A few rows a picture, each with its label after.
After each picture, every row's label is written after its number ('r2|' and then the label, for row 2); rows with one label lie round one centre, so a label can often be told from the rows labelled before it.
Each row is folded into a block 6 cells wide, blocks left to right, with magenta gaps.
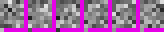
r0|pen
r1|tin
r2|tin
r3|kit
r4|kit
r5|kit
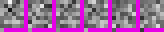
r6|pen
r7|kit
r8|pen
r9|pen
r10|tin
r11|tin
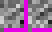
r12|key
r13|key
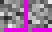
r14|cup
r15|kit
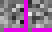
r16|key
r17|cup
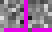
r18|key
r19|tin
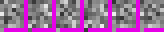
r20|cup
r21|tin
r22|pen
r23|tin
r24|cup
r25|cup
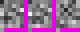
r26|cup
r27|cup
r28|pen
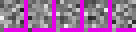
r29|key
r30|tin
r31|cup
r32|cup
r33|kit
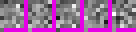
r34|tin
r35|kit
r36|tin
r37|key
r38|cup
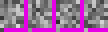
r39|tin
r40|pen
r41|kit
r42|pen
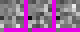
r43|tin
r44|tin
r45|tin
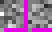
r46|cup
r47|kit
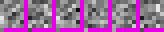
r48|key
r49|tin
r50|key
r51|pen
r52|kit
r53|tin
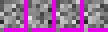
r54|kit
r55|key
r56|kit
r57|kit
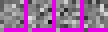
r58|kit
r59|key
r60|pen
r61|tin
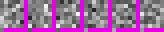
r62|key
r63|tin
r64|tin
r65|pen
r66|kit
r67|cup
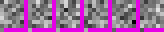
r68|key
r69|pen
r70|pen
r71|pen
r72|key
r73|tin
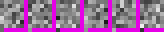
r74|key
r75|kit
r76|tin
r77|key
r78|pen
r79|tin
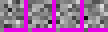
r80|pen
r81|kit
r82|kit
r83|tin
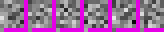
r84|key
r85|cup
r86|pen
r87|kit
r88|key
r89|cup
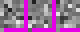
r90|pen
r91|tin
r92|cup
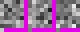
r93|pen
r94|key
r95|tin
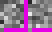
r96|kit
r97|cup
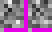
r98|pen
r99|pen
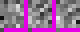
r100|tin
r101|key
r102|key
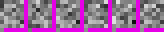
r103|kit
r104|pen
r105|key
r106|kit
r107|key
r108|kit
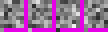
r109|pen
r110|pen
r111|tin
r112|key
